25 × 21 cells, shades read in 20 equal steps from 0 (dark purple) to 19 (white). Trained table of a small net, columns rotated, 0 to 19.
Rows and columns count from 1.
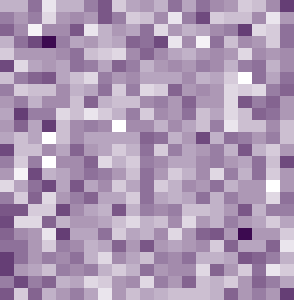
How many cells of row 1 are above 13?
4
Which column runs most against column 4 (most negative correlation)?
15
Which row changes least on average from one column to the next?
5
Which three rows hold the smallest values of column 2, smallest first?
10, 24, 18
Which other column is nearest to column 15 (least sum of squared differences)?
8
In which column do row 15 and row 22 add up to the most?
16
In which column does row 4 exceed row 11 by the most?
13
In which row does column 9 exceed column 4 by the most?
11
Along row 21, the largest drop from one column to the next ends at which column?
17
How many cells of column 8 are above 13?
6
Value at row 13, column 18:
6
